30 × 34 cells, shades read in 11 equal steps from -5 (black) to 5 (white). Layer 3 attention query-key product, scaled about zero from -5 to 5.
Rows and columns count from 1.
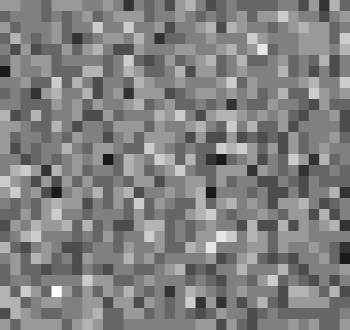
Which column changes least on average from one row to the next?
12
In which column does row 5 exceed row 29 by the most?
26
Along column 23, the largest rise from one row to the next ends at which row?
11
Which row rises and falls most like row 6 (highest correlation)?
7
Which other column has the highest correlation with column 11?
22
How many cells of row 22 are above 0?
14
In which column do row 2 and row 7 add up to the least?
1
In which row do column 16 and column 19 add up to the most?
15
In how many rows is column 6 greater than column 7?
15
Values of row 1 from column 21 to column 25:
-2 -1 0 -1 -1
